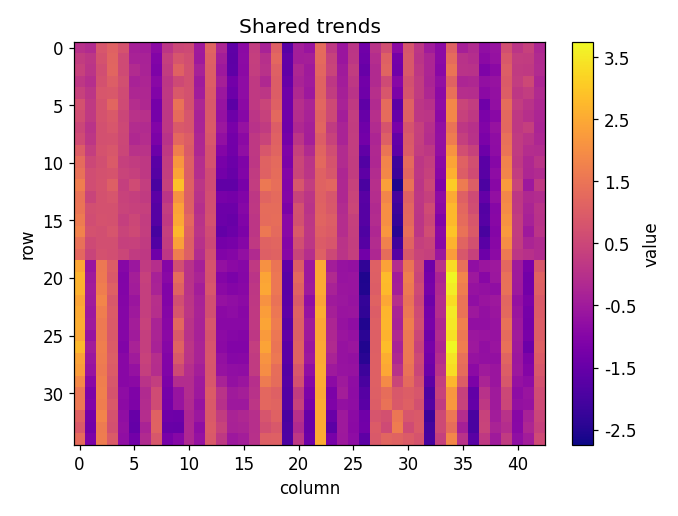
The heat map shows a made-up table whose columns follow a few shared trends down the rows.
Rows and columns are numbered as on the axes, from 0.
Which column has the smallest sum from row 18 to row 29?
26
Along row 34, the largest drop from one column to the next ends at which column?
23
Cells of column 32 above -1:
19
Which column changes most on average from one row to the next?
9
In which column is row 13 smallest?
29
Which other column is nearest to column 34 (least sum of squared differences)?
28
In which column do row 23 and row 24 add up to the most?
34
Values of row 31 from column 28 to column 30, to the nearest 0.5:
1.5 1 1
